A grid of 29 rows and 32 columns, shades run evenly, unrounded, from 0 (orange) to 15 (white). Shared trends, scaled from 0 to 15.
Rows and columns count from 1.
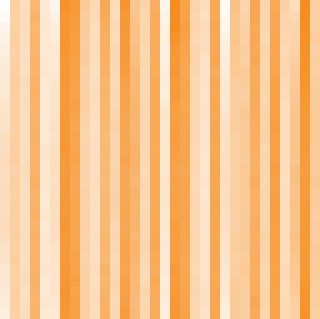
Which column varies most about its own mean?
1
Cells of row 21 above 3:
28
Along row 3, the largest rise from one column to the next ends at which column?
23
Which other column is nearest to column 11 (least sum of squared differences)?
4
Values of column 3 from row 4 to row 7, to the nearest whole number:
11 11 11 11
